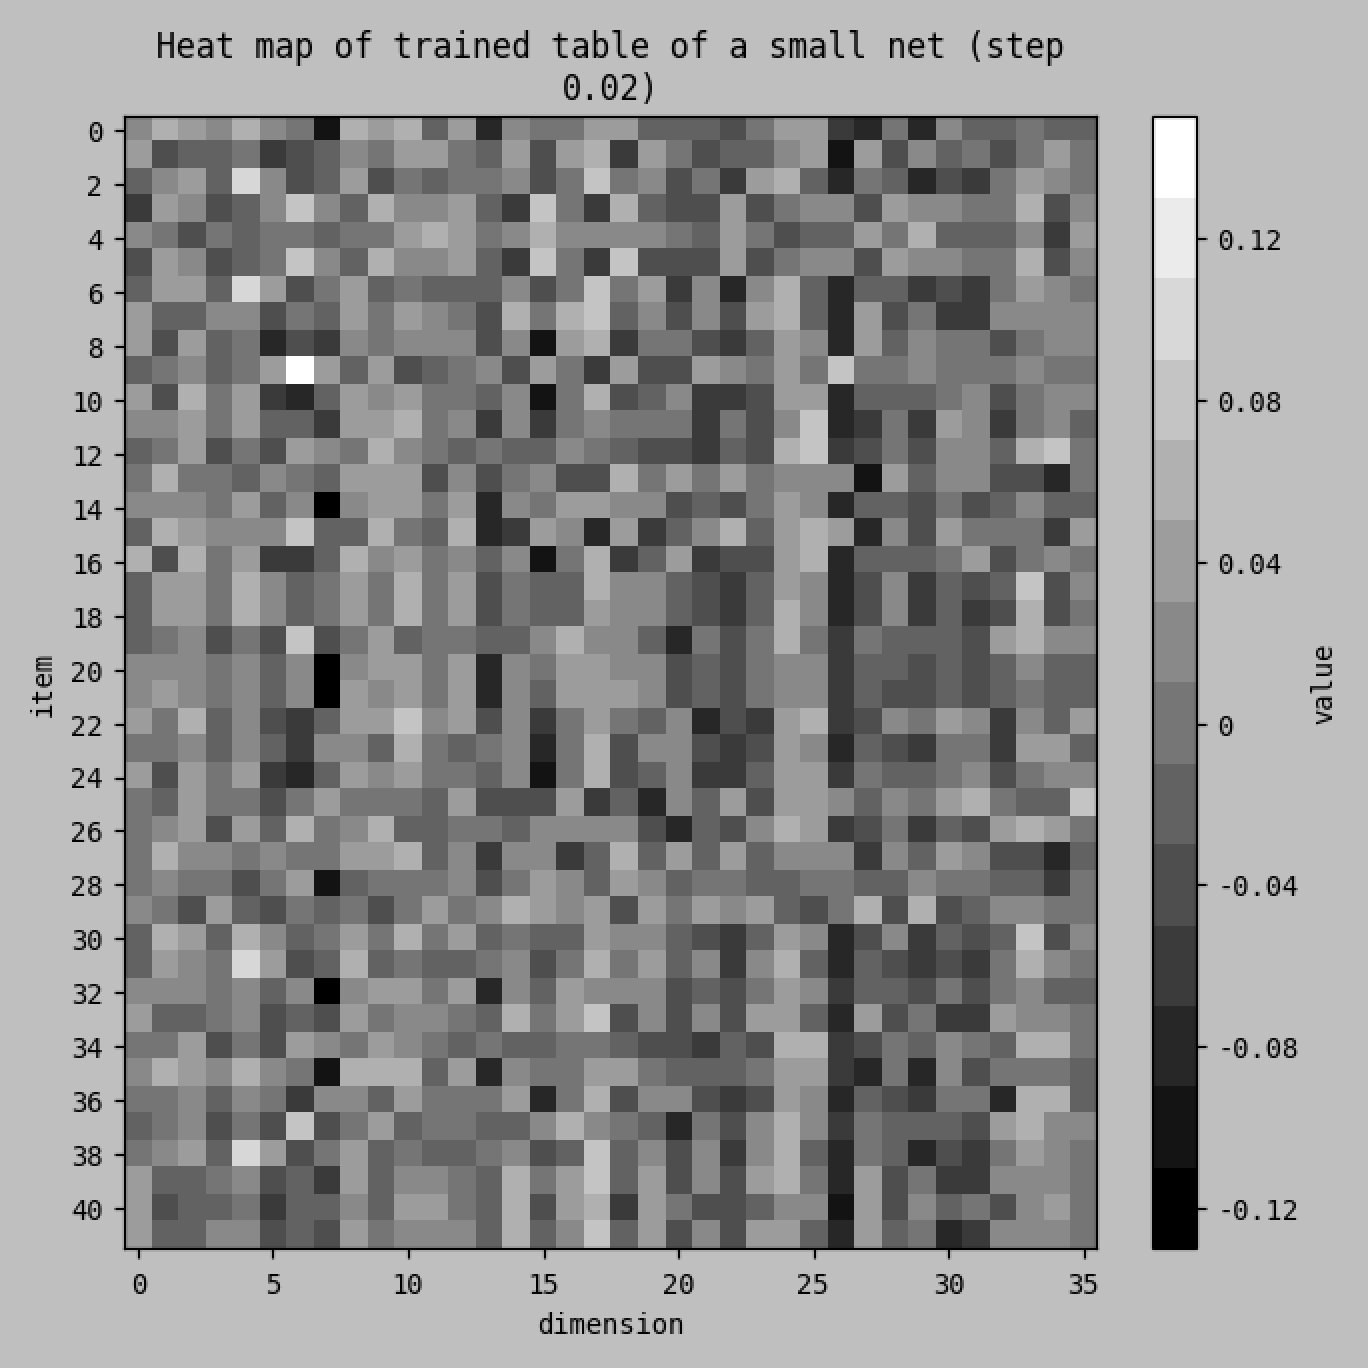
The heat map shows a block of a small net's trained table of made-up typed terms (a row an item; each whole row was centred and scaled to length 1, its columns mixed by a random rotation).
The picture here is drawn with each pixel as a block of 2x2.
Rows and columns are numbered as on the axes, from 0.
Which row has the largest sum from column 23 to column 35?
25
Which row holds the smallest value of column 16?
27
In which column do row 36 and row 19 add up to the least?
26
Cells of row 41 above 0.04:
2
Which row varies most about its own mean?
15
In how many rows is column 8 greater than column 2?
14
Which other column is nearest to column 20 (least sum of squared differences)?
31
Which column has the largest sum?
24
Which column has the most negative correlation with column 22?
17
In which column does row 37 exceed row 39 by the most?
6
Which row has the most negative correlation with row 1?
9
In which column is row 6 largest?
4
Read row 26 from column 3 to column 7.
-0.04 0.04 -0.02 0.06 0
